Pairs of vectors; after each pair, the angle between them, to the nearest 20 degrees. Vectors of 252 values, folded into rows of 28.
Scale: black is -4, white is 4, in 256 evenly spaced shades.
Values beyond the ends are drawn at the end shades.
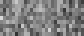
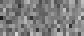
140 degrees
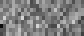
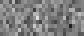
80 degrees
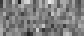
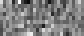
160 degrees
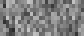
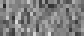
40 degrees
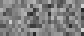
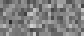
160 degrees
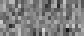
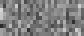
100 degrees
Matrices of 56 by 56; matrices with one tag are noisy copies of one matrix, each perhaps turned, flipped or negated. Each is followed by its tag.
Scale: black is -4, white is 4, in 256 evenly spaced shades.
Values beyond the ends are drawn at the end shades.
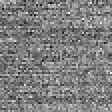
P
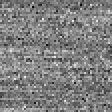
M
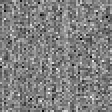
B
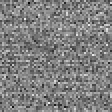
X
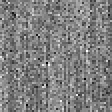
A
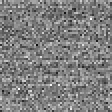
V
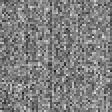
V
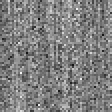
M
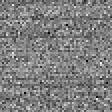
X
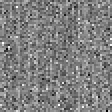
X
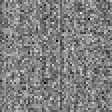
V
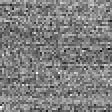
A
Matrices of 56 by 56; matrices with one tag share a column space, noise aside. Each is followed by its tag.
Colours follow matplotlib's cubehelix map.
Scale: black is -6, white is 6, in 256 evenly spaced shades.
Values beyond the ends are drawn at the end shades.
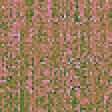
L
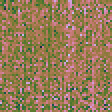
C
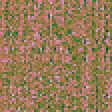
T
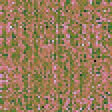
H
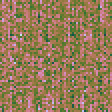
L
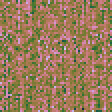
T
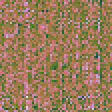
H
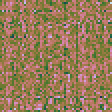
H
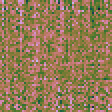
C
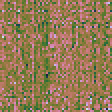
H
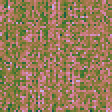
L
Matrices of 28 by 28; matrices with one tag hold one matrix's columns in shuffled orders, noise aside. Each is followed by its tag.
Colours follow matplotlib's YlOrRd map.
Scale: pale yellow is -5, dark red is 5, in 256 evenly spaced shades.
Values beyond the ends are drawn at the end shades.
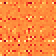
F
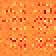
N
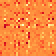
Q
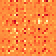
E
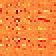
N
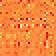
Q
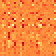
Q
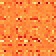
F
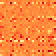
F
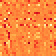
Q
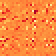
N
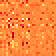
Q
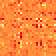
Q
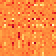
Q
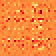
N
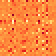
E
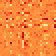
Q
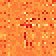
Q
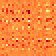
N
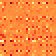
F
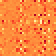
E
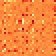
E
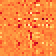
Q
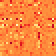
Q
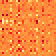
E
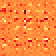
N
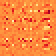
N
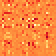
Q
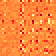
E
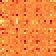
E
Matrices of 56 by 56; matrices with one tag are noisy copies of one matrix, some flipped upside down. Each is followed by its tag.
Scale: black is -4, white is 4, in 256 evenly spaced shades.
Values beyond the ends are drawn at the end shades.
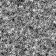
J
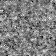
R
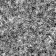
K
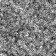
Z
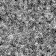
K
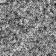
Z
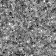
J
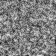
R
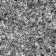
K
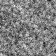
Z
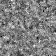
J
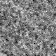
Z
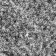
Z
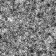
K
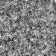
R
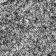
Z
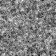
K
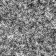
K
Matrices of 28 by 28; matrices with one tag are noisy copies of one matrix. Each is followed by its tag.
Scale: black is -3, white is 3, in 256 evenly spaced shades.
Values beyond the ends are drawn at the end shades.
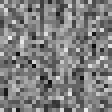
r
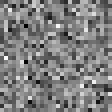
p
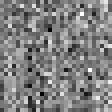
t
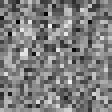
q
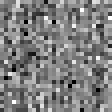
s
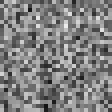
r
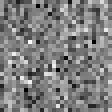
t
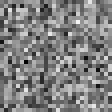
p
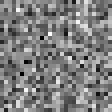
p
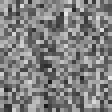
r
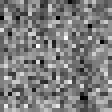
q
